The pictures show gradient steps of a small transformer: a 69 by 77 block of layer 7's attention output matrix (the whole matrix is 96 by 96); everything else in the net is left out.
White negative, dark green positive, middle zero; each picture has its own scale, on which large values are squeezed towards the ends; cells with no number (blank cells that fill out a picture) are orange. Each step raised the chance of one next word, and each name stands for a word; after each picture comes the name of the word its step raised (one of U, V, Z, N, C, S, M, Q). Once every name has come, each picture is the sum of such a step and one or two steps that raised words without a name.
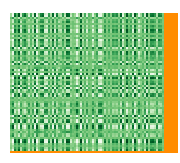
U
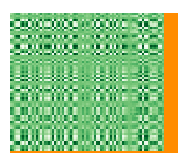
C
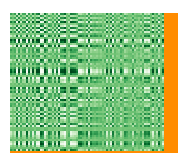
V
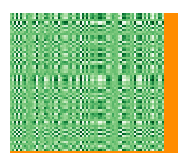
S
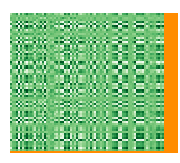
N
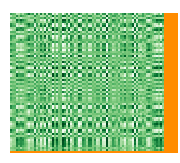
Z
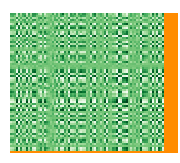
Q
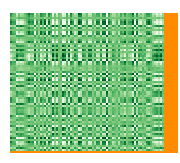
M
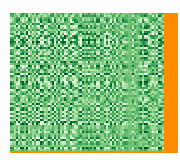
N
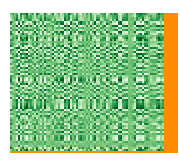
S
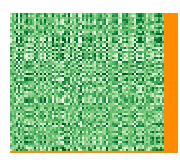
M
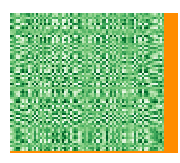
Q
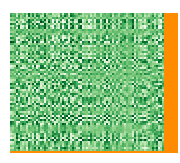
N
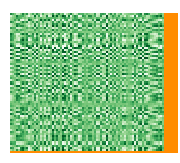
C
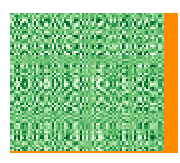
C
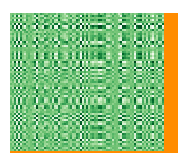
N
